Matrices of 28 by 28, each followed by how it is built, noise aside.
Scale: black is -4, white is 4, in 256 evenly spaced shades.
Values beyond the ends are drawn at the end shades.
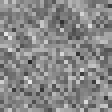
Toeplitz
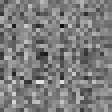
low rank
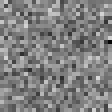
noise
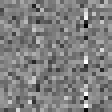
uneven columns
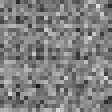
blocks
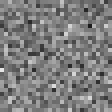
noise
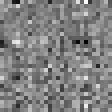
low rank
